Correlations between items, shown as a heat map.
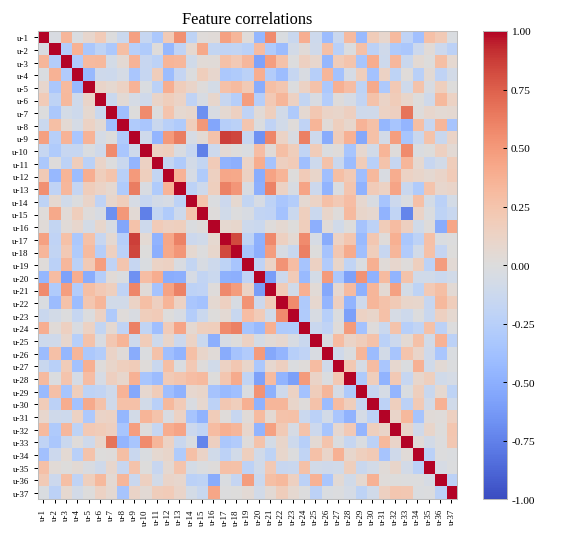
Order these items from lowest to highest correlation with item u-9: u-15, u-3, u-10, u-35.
u-10, u-15, u-35, u-3
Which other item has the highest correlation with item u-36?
u-19
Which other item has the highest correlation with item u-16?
u-37
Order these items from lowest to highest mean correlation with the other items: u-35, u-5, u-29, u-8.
u-29, u-8, u-35, u-5
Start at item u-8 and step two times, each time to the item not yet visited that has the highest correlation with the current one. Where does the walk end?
u-2
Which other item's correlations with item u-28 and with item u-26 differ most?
u-20
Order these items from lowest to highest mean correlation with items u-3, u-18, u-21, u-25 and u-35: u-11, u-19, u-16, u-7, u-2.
u-11, u-2, u-16, u-19, u-7
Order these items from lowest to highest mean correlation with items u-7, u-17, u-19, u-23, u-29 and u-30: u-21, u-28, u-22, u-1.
u-28, u-1, u-21, u-22
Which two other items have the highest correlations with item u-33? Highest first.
u-7, u-10
